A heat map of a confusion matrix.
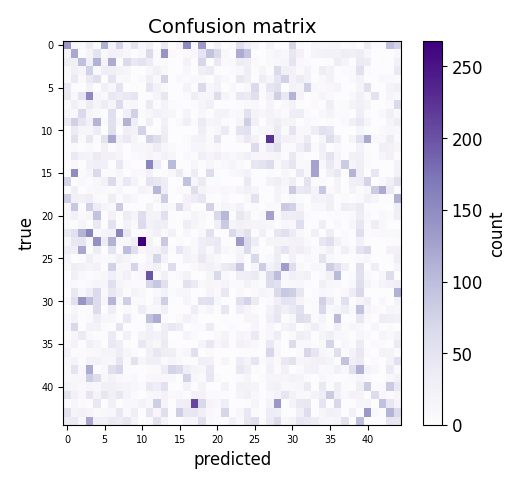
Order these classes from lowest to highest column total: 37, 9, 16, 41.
41, 37, 9, 16
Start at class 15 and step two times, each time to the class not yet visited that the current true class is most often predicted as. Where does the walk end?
13
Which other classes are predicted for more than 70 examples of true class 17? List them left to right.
12, 30, 34, 41, 42
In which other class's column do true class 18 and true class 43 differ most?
40
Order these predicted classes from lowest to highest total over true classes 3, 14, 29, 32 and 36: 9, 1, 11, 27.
9, 1, 27, 11
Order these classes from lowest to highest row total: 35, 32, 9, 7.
7, 35, 32, 9
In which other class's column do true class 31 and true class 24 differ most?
2
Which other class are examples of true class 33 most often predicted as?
1
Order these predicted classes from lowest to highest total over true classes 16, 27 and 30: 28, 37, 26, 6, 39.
26, 37, 39, 28, 6
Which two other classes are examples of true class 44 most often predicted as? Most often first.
3, 39
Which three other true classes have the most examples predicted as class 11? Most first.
27, 14, 32
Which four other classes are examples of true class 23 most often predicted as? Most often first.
10, 4, 6, 13
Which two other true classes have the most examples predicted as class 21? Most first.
20, 43
